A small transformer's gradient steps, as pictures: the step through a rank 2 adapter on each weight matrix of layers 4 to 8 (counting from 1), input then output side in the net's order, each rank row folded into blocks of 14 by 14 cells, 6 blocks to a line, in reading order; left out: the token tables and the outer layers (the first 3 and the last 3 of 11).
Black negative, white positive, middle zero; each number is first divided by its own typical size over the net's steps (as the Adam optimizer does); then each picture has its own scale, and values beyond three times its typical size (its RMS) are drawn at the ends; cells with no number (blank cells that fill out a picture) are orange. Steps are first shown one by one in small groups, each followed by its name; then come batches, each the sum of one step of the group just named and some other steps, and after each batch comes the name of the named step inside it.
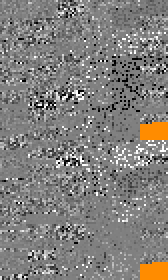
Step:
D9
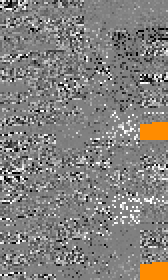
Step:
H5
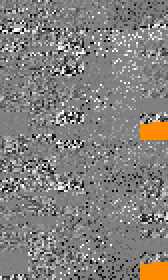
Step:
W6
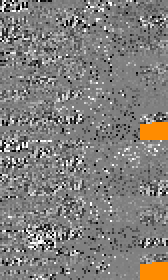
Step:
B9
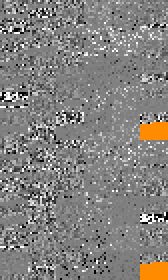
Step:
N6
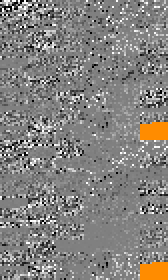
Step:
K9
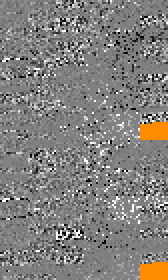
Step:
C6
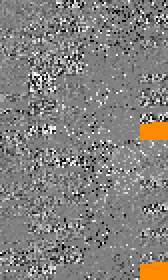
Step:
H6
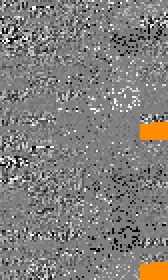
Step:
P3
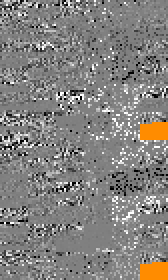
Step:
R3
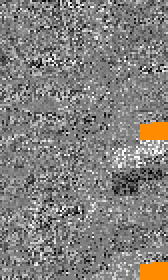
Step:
B9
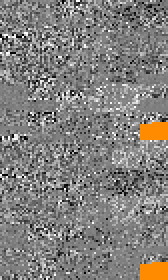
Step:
R3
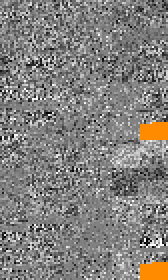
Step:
R3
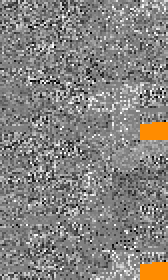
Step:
K9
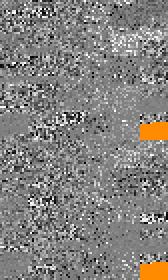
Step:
N6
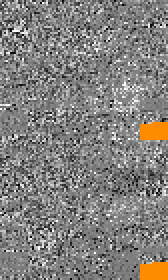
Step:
W6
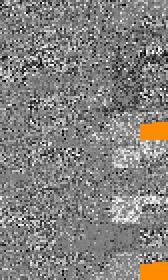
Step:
K9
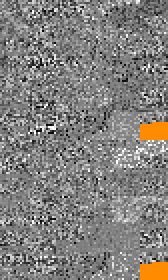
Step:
D9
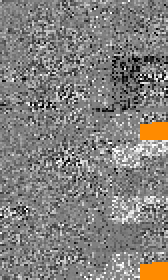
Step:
D9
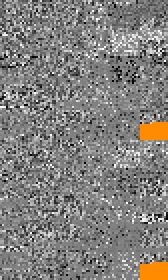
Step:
N6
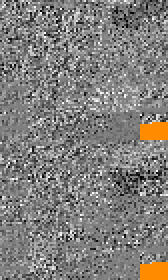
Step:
P3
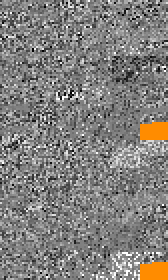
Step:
D9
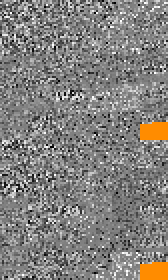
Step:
K9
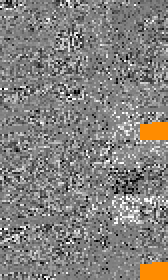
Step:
H5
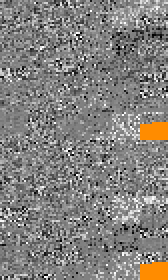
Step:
H5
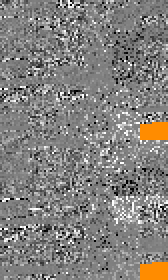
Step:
C6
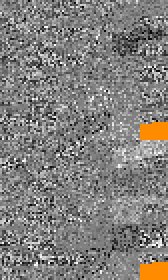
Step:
P3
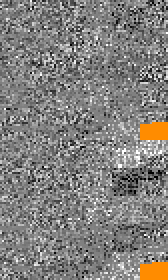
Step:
H5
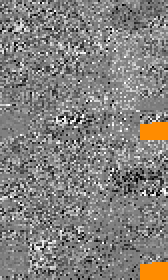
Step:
W6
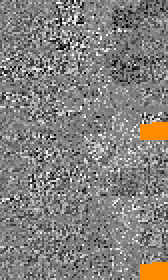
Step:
C6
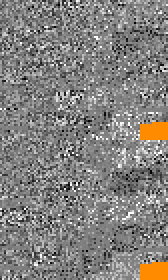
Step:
R3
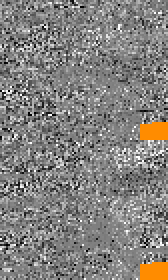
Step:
D9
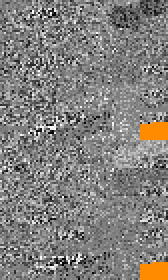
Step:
N6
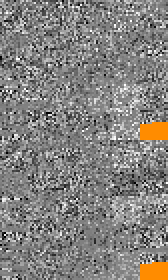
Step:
C6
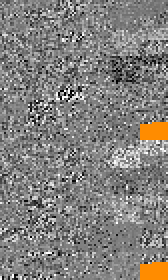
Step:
D9
